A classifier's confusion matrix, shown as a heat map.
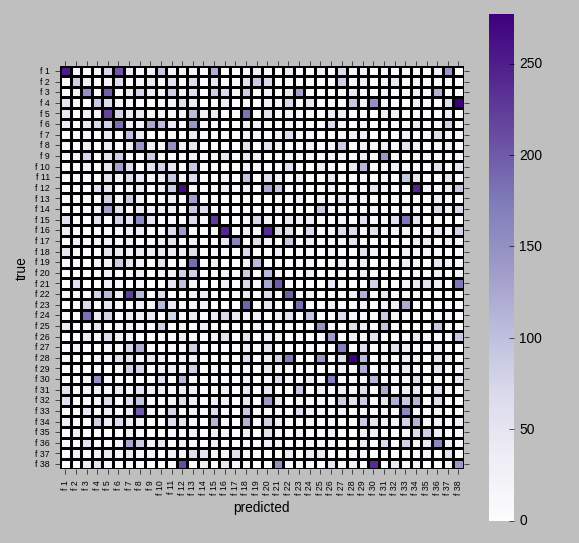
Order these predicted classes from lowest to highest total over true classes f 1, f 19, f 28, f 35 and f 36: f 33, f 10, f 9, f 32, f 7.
f 32, f 9, f 33, f 10, f 7
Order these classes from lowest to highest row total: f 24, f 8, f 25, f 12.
f 25, f 8, f 24, f 12
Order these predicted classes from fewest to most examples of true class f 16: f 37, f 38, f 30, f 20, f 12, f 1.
f 37, f 1, f 30, f 38, f 12, f 20
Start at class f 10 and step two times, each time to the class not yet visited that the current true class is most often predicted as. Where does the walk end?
f 13
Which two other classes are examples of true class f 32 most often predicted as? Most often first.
f 20, f 34
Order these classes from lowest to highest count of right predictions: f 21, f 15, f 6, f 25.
f 25, f 6, f 21, f 15
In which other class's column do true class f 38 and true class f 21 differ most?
f 30
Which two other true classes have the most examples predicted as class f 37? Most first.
f 1, f 6
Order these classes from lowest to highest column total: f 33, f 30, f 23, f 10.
f 23, f 30, f 10, f 33
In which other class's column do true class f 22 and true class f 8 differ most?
f 7
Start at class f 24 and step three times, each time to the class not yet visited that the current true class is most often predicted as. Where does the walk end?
f 18
